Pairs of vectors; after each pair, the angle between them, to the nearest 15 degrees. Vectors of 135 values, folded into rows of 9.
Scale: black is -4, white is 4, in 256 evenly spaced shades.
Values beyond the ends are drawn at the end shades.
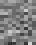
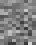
15 degrees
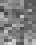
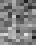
75 degrees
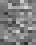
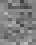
165 degrees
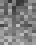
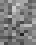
135 degrees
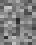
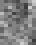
75 degrees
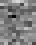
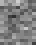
45 degrees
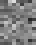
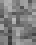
105 degrees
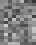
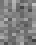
75 degrees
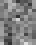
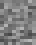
90 degrees
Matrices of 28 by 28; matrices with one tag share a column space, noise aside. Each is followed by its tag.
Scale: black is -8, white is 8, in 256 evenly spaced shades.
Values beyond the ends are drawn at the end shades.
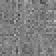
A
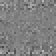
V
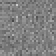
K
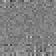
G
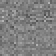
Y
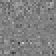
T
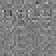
Y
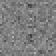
K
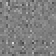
T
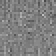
A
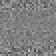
V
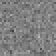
K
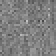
A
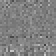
G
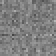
A
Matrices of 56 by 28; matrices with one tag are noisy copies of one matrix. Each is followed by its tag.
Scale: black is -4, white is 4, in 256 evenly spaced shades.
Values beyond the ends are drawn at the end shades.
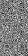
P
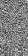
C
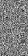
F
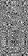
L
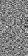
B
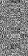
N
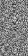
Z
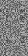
F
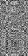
L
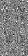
F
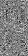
F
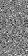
B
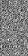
P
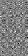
B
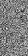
F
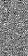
C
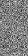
P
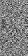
B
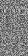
F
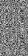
F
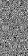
P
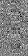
N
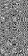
Z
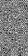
C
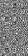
Z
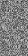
P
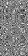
F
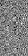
Z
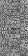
N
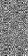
C
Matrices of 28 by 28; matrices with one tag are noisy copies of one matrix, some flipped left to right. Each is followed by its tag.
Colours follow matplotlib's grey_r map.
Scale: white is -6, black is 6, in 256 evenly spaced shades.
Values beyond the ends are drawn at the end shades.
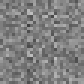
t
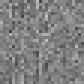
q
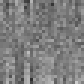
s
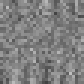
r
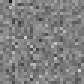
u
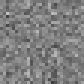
t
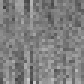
s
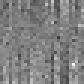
s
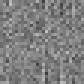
q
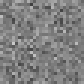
u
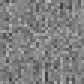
q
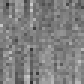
s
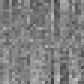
s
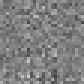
t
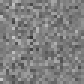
u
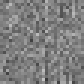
q
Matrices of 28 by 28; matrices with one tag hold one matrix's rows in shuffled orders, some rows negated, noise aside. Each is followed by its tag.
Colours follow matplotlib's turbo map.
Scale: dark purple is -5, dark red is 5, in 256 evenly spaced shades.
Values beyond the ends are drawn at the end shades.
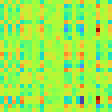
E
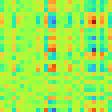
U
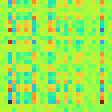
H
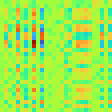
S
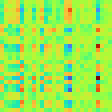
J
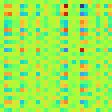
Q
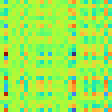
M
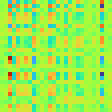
H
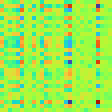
J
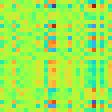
U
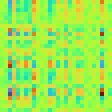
H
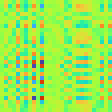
S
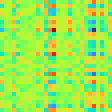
U
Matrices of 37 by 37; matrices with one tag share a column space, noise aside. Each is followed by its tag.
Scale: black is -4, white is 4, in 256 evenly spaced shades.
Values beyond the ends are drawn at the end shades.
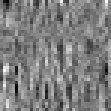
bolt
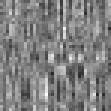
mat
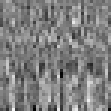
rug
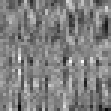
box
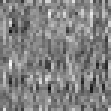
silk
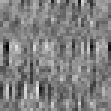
bolt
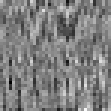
box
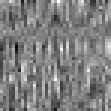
bolt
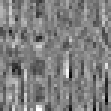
rug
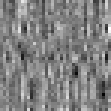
mat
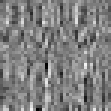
rug
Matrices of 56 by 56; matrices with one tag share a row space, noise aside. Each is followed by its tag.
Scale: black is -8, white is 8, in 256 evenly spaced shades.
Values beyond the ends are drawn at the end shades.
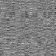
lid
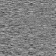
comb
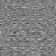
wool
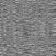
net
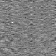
comb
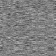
net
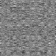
wool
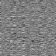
wool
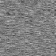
lid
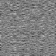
wool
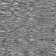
comb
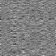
wool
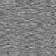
lid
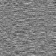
net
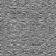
wool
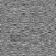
wool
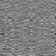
comb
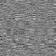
net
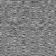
wool
